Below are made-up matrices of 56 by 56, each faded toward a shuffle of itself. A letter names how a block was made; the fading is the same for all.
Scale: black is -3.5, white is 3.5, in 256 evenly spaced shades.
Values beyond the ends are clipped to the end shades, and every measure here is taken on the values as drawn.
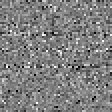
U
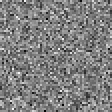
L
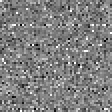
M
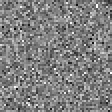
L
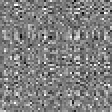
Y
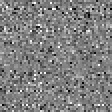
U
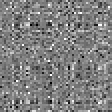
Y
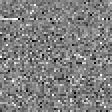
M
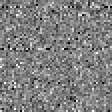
M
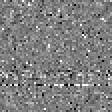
U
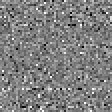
M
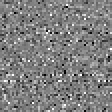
U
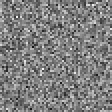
L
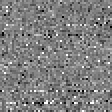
U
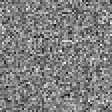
L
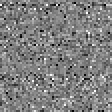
M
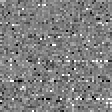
U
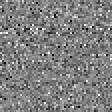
M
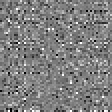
Y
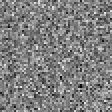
L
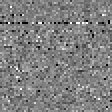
U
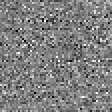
U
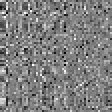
Y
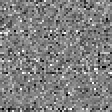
U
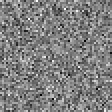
L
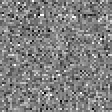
M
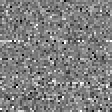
M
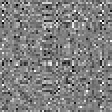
Y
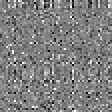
Y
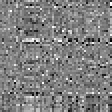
Y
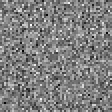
L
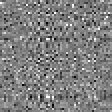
Y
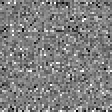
M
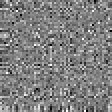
Y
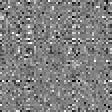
Y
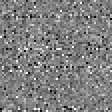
U
